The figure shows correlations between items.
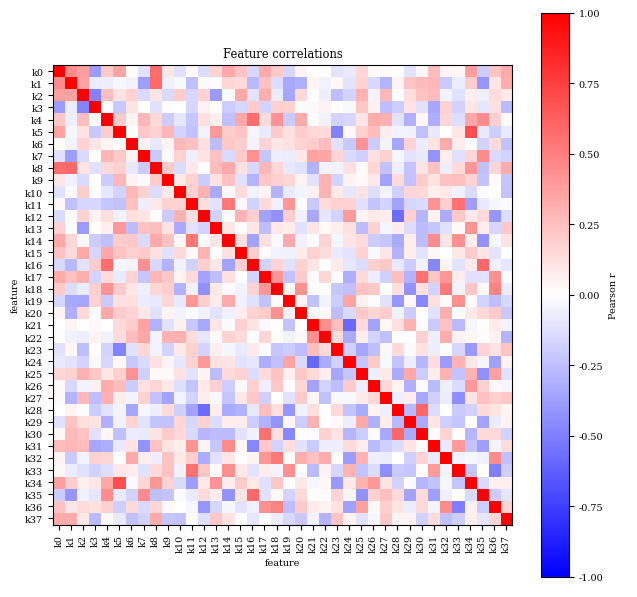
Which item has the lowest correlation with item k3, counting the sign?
k2
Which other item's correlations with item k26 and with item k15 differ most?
k21
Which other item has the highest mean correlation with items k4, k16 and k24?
k35
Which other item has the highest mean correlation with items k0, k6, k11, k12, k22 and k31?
k14
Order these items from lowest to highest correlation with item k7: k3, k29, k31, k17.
k31, k17, k29, k3
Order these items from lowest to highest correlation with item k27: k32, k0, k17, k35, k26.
k17, k32, k0, k26, k35
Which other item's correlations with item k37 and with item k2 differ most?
k13
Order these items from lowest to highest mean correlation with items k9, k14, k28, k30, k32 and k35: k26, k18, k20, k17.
k26, k20, k18, k17
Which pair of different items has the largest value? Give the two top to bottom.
k5, k34
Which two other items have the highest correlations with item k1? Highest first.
k8, k0
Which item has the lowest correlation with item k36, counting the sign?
k33
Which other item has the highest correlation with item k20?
k18
